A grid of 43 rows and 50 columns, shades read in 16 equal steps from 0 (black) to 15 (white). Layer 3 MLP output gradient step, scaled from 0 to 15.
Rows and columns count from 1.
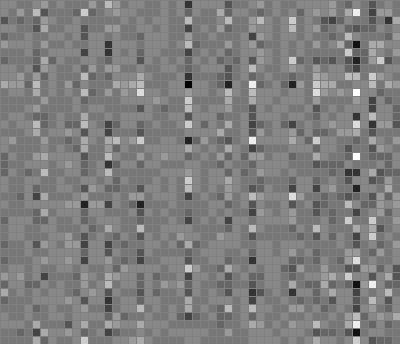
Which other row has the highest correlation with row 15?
36
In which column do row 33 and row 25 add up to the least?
24
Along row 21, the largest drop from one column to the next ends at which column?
14
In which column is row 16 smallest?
47
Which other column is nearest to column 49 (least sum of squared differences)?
42
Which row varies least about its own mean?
32
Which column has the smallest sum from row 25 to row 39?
45
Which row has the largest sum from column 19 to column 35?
12
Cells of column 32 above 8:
13
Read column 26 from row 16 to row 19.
6 8 9 7
